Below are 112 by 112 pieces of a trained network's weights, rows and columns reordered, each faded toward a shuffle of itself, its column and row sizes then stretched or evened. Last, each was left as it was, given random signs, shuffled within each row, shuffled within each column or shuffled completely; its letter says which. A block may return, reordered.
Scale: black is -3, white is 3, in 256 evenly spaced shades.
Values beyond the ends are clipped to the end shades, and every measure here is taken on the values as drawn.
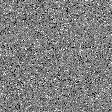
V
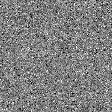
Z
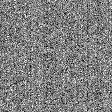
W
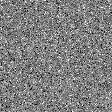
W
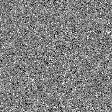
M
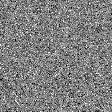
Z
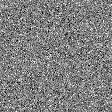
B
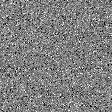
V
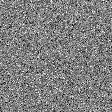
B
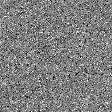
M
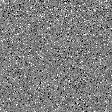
M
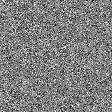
W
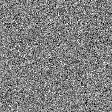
M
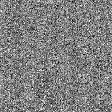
Z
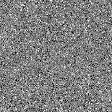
Z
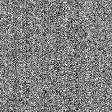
Z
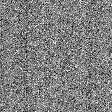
W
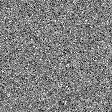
B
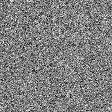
V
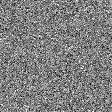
V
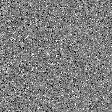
M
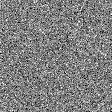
B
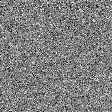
V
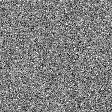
B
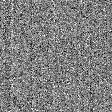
W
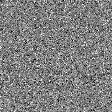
Z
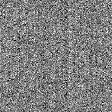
Z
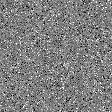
B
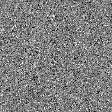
M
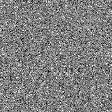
Z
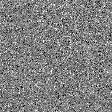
M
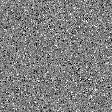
M
